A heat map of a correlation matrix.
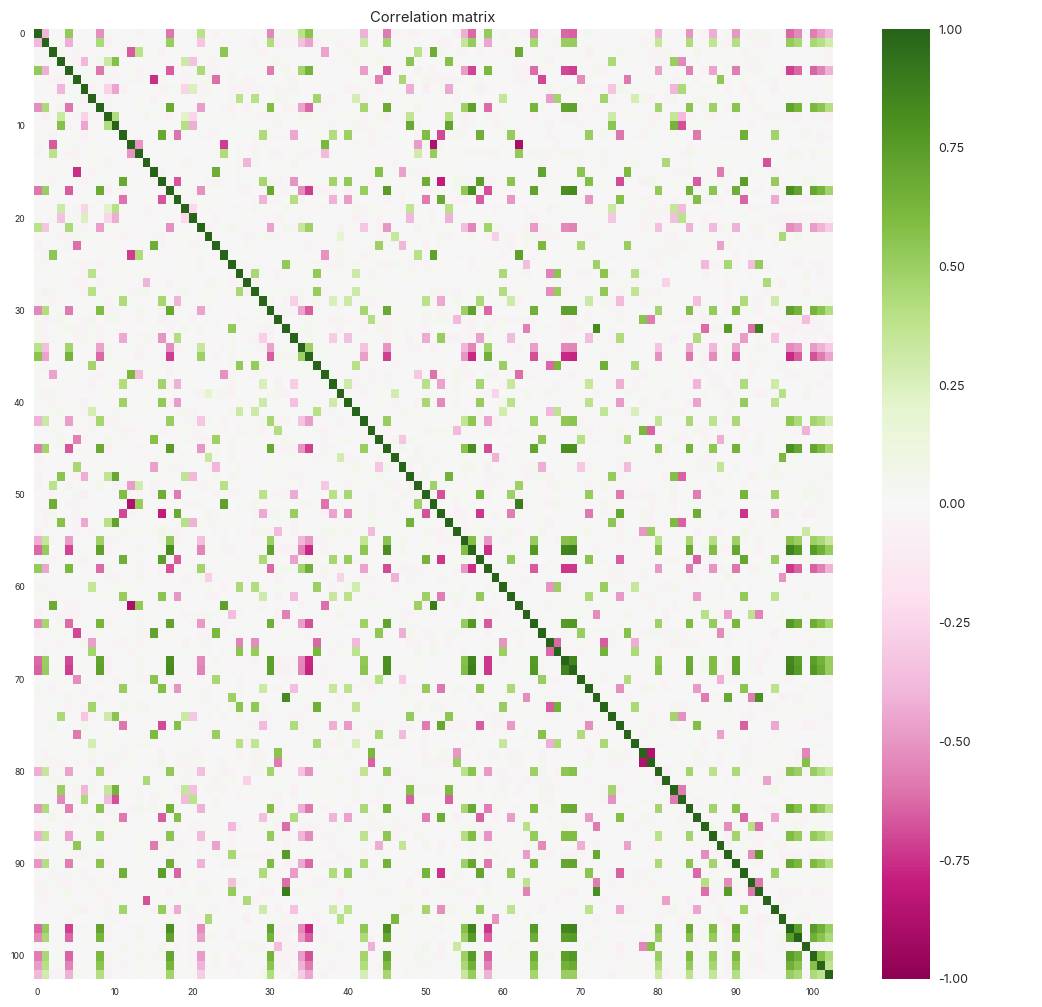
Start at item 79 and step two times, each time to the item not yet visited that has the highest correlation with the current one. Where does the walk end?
54
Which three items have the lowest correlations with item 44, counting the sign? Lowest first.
5, 88, 47
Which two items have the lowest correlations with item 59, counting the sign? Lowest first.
96, 46
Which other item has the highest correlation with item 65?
15
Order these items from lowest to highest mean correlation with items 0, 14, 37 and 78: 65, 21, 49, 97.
97, 49, 65, 21
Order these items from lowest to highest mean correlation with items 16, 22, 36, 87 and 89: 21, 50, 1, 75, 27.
75, 21, 27, 1, 50
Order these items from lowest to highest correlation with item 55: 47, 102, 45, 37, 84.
37, 47, 102, 84, 45
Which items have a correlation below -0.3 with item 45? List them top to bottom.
0, 4, 21, 34, 35, 58
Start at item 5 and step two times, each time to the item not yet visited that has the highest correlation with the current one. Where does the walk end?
47
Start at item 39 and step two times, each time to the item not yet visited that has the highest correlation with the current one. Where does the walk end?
46
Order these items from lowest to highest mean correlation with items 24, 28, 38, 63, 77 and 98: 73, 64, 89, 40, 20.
89, 20, 40, 64, 73
